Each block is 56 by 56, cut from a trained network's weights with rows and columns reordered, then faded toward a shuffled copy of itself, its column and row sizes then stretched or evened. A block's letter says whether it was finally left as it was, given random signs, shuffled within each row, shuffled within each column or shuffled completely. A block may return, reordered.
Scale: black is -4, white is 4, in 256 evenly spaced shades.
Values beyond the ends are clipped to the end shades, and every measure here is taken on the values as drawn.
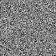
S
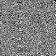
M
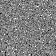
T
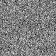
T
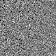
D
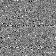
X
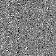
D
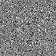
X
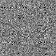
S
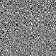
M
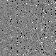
D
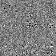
S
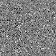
S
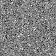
T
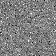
T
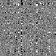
M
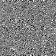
S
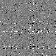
S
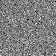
T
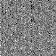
D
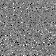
X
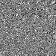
X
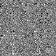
S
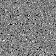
X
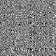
M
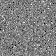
T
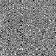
M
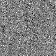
D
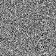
D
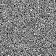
T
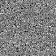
X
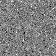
T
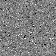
T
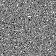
T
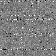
X
